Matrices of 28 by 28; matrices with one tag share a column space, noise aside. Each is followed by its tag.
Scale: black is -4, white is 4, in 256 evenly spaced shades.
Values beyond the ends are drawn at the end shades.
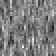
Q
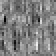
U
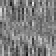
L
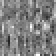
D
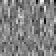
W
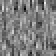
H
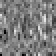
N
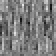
U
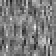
Q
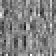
D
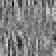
L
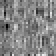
D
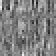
H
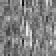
Q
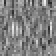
Q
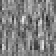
U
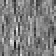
Q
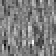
Q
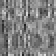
D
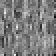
D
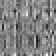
D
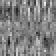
L
